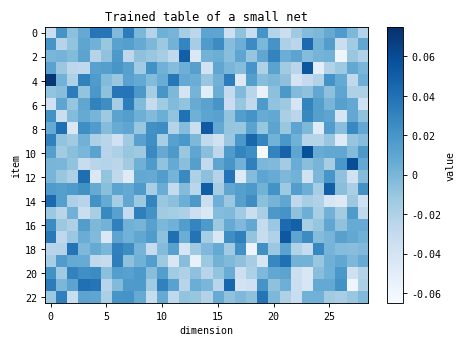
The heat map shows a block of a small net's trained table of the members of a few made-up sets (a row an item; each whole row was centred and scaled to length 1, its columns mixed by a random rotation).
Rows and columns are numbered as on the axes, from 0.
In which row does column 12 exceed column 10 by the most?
2
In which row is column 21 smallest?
0
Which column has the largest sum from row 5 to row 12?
18
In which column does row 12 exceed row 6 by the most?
16
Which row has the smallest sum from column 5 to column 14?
19
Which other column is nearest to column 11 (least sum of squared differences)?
13
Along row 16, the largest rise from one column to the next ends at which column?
21
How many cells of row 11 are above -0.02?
24
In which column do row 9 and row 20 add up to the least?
23
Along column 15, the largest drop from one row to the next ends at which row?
9
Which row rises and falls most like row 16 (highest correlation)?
17
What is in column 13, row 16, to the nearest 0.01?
0.03
